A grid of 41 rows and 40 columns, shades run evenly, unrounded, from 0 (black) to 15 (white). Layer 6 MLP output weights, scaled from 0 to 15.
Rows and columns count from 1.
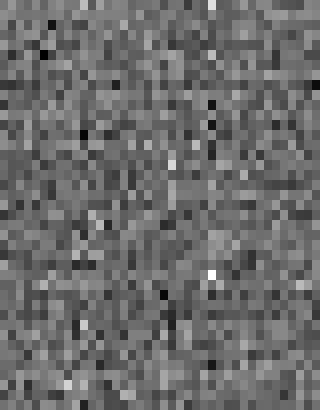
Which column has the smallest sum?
14
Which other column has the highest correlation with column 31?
5
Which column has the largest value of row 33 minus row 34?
11
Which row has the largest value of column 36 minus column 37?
22
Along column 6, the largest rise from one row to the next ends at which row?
7
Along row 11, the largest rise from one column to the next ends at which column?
28
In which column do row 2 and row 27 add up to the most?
1
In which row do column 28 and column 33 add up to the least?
32
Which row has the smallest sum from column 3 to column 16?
27
